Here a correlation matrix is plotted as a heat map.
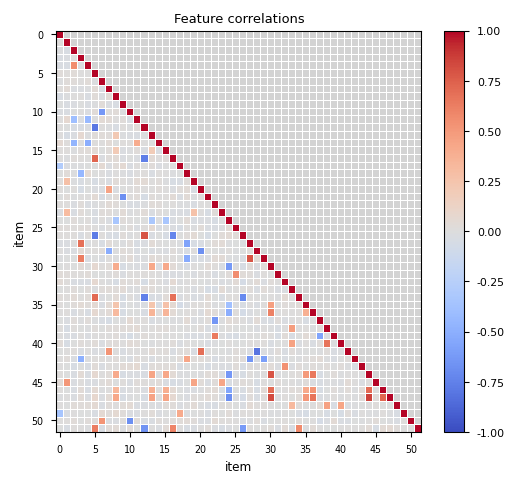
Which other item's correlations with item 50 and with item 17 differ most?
10
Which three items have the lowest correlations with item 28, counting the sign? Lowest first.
41, 20, 7
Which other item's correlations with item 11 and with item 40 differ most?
38
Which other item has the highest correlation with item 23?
45
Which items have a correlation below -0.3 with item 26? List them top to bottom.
5, 16, 34, 51
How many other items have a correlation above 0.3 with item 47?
8
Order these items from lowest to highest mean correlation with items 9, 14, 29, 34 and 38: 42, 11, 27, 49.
42, 49, 11, 27
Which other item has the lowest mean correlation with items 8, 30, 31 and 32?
24
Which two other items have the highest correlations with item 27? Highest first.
29, 3
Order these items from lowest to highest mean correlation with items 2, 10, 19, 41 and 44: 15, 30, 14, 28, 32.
28, 14, 32, 15, 30
